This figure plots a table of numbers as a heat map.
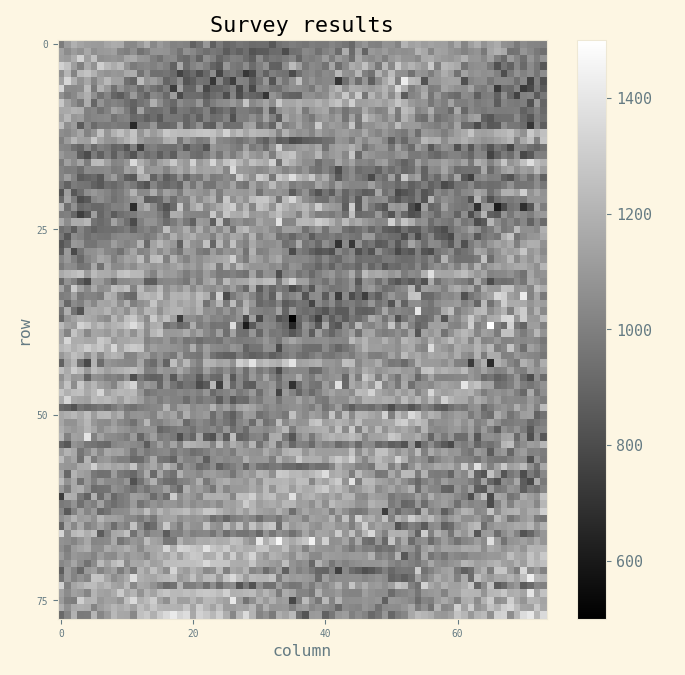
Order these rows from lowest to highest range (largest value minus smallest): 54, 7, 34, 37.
54, 7, 34, 37
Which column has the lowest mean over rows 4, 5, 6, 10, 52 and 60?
71
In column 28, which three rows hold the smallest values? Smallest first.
38, 4, 37
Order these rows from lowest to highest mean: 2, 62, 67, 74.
2, 62, 67, 74
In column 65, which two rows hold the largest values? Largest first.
38, 67
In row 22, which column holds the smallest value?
66
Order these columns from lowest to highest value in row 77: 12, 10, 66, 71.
10, 12, 66, 71
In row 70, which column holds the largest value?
22
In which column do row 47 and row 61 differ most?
0
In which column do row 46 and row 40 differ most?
35
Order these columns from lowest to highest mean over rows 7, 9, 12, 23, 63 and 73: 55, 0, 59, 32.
59, 32, 0, 55
